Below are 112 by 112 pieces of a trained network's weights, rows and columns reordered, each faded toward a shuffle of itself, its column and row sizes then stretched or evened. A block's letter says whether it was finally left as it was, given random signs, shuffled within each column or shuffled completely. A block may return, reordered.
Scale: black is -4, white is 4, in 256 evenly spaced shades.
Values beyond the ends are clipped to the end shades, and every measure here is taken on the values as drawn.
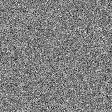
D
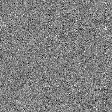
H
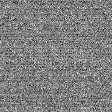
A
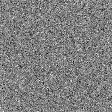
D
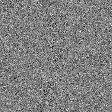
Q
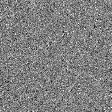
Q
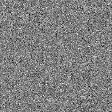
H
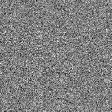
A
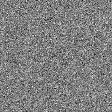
Q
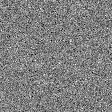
D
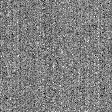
Q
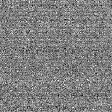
A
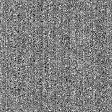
A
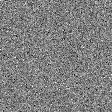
D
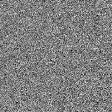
A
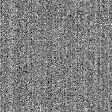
A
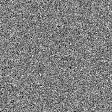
Q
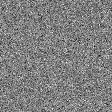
D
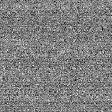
A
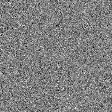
H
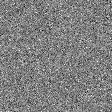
D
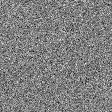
D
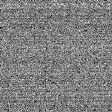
A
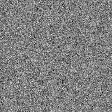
Q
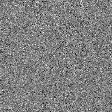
H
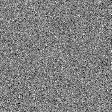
Q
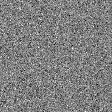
Q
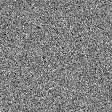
D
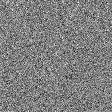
D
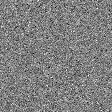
D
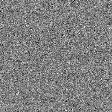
H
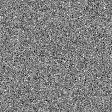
D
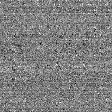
A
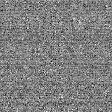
A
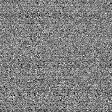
A
